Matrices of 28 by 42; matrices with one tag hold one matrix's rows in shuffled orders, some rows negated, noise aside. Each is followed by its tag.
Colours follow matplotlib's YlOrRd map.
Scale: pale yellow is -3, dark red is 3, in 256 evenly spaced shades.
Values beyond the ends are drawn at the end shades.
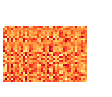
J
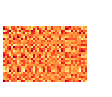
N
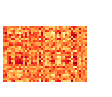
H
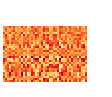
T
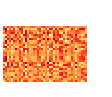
J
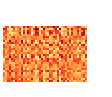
T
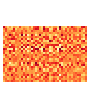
T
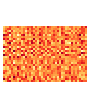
N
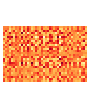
T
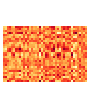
H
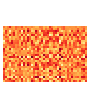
T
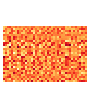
N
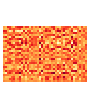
H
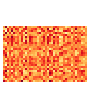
J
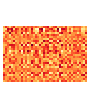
T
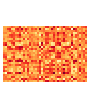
H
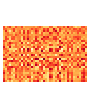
T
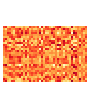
H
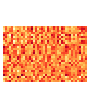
N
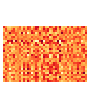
T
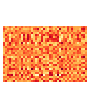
T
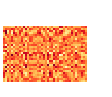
J
